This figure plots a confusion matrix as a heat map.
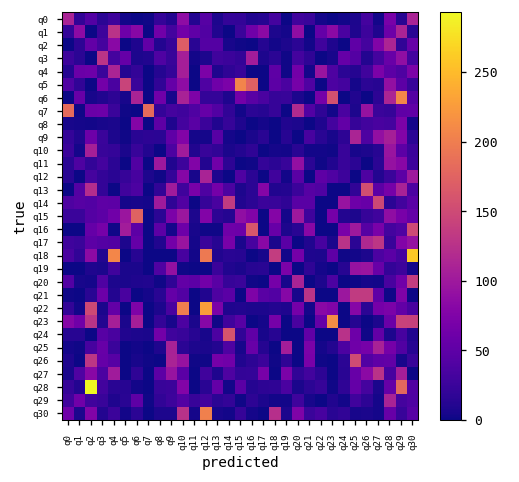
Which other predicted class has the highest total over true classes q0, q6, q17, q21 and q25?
q29
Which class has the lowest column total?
q7
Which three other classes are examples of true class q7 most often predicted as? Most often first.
q0, q20, q26
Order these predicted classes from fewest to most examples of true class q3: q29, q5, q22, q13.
q22, q13, q5, q29
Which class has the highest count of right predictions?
q23
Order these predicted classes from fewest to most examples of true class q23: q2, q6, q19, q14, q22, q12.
q19, q14, q22, q12, q6, q2
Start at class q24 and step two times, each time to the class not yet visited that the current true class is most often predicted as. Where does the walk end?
q27
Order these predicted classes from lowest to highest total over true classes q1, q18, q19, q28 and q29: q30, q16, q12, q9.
q16, q9, q12, q30
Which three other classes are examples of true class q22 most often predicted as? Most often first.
q12, q10, q2
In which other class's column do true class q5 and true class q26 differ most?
q15
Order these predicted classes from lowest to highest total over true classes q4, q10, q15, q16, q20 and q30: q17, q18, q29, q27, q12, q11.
q17, q11, q27, q29, q18, q12
